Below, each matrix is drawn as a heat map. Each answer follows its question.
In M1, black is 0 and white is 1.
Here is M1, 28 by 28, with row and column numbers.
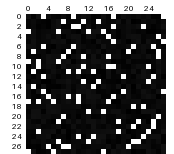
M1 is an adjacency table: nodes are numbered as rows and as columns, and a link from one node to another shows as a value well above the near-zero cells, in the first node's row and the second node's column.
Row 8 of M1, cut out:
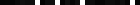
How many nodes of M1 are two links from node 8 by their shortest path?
6
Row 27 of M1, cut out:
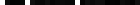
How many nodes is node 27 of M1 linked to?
3
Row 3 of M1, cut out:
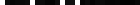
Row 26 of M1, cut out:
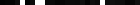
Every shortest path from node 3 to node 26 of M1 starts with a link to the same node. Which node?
node 0
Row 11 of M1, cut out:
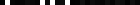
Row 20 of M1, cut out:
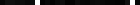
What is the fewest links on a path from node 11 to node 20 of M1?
3
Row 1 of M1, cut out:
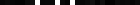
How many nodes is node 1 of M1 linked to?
3
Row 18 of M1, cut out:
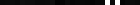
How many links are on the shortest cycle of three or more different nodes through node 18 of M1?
6
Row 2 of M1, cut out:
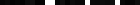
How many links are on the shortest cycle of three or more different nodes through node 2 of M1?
3
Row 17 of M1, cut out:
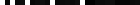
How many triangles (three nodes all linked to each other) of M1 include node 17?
2
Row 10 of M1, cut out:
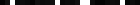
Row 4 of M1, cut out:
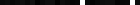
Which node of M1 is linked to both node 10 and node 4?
node 16
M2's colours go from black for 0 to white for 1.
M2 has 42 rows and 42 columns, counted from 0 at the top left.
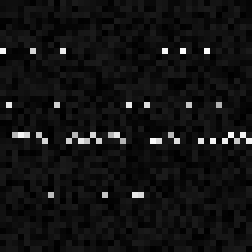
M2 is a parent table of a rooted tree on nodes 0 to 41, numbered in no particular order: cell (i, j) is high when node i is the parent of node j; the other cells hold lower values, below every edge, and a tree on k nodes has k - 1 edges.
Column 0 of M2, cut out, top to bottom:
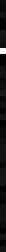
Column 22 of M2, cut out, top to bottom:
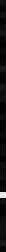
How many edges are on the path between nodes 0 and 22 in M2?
3
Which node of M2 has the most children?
23
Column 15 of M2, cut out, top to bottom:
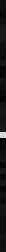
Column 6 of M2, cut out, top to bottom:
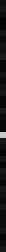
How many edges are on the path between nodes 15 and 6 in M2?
2
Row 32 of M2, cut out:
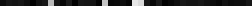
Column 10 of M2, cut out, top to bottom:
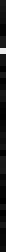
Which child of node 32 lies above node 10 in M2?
8
